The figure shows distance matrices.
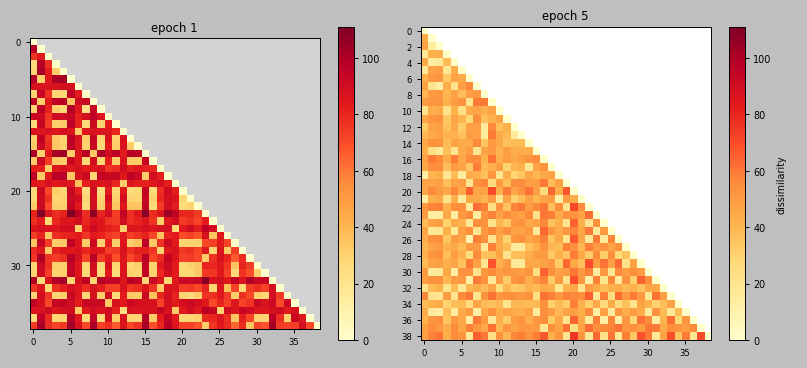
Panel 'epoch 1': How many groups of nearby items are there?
6
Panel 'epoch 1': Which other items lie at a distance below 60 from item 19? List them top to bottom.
6, 12, 25, 36
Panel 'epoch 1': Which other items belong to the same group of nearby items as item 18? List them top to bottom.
1, 5, 8, 15, 32
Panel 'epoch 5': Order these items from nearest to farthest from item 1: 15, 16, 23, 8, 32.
23, 15, 32, 8, 16
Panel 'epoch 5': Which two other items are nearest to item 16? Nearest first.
37, 20
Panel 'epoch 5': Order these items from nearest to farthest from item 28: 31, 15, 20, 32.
31, 32, 15, 20
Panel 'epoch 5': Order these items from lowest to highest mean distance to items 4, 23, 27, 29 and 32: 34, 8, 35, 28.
35, 8, 34, 28
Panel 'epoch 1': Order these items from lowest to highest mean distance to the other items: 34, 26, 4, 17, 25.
34, 4, 26, 17, 25
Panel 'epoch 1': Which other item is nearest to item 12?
36
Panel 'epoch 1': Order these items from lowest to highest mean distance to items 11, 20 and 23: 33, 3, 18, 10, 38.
3, 38, 33, 10, 18
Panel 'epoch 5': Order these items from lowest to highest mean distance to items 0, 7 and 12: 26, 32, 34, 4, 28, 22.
32, 4, 34, 28, 26, 22
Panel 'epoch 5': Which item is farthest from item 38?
20
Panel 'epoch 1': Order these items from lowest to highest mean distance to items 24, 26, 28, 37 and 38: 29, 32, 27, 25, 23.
27, 29, 23, 25, 32
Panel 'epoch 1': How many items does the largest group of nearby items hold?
17
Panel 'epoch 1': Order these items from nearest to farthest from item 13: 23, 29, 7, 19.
7, 29, 23, 19
